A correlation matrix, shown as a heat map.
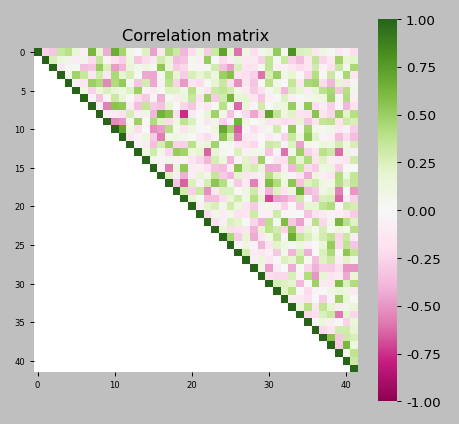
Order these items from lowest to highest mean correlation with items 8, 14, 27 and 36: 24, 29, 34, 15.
15, 29, 34, 24
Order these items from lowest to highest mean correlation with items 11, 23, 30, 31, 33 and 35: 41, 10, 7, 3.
41, 3, 7, 10
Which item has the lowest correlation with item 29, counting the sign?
3
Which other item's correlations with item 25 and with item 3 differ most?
8
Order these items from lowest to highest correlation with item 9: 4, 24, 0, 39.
4, 0, 24, 39
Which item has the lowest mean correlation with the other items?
28
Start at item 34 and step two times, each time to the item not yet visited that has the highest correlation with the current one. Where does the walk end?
13
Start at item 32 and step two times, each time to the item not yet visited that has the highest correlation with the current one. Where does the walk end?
39
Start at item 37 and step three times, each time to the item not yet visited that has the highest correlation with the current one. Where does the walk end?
26
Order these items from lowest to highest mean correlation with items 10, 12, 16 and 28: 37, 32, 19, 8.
19, 37, 32, 8
